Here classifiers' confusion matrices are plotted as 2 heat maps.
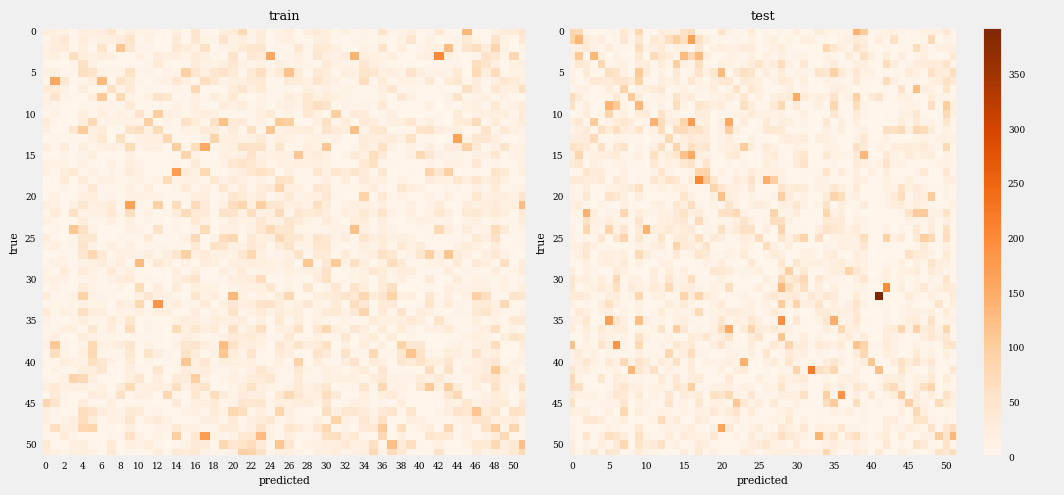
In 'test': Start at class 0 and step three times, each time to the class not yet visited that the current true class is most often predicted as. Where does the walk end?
9
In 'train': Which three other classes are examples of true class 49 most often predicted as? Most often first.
17, 23, 14
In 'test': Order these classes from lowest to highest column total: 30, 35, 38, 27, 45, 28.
45, 27, 30, 35, 38, 28
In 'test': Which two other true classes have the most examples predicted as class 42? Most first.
31, 25
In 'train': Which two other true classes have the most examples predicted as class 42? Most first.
3, 24
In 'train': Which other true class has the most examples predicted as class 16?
42
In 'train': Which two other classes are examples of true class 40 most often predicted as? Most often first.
15, 27
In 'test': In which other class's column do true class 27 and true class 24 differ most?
10
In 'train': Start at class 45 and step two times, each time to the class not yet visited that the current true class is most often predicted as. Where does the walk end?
21
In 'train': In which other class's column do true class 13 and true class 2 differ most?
44
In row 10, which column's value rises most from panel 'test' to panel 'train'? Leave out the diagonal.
31
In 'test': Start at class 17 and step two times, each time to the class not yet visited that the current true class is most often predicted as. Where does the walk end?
26
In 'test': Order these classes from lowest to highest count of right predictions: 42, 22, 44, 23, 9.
42, 23, 22, 44, 9
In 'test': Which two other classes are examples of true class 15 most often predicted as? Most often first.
16, 39
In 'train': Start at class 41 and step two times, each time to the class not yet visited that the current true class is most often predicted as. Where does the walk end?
36
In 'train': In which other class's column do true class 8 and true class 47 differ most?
6
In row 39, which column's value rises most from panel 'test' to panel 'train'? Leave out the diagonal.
19
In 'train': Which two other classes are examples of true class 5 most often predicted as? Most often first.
26, 15
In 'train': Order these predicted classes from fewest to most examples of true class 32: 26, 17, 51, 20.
17, 51, 26, 20
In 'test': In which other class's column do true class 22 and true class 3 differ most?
2
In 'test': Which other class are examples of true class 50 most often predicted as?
7
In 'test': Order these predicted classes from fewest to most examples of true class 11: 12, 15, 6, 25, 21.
25, 6, 12, 15, 21
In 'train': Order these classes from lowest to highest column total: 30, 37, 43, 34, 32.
32, 37, 43, 34, 30
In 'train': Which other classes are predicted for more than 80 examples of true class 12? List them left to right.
4, 24, 33
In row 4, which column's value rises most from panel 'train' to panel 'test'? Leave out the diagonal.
14
